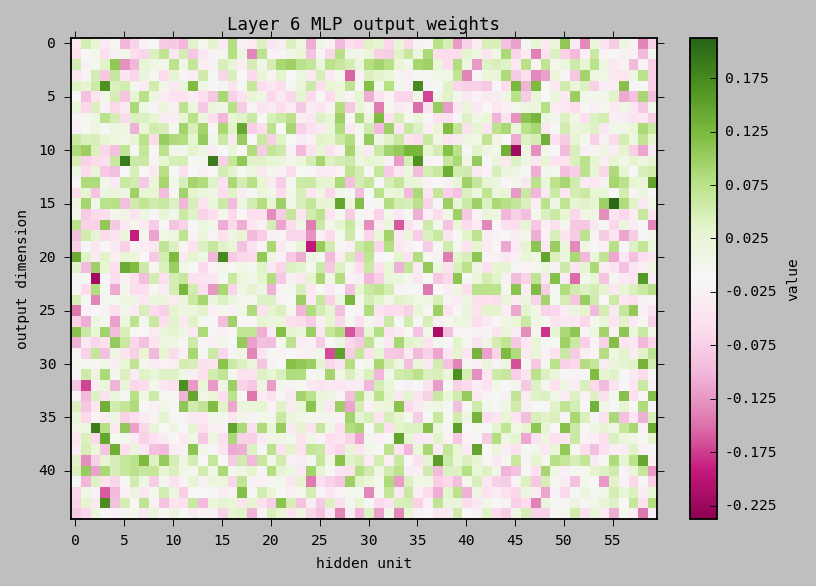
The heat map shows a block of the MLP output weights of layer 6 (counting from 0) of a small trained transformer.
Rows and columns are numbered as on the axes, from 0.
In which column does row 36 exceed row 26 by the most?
59
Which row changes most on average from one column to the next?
29
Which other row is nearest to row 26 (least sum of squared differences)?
44
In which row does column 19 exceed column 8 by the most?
20
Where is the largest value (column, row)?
55, 15
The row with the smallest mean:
17
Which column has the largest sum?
12
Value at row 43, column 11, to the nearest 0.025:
-0.05
